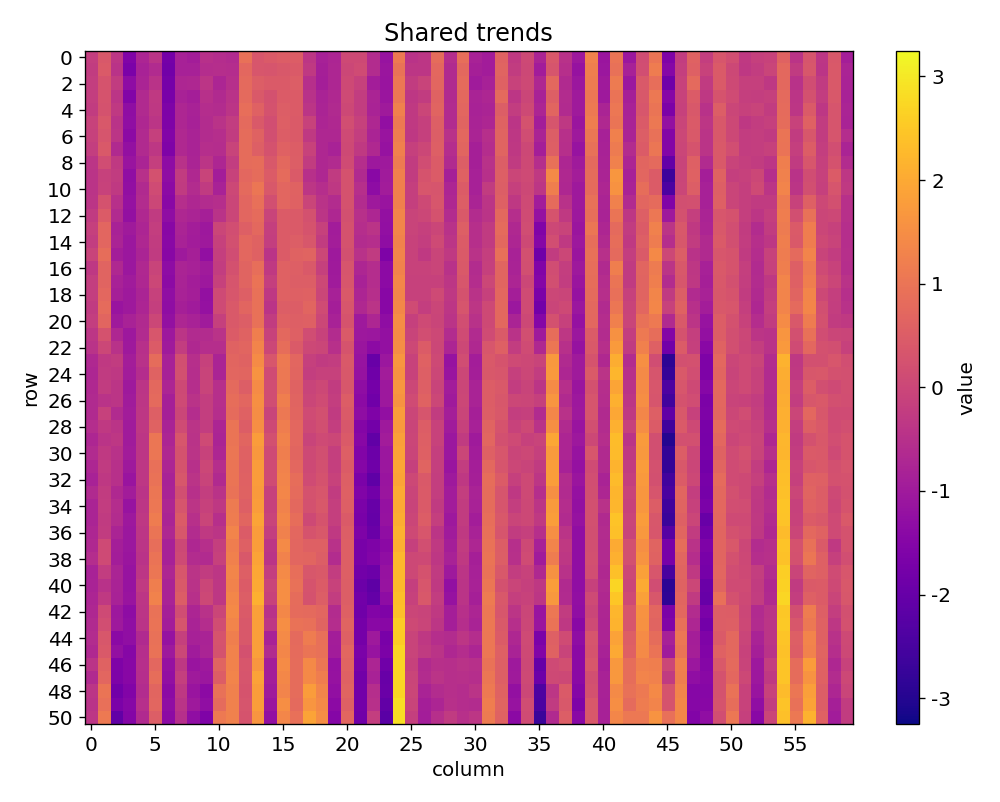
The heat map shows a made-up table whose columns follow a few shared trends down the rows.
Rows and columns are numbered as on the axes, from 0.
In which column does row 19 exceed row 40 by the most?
45
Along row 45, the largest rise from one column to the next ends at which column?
24
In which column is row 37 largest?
54
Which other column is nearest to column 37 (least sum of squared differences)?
10
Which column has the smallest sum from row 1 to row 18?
6
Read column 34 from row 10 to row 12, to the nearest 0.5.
0 0 0
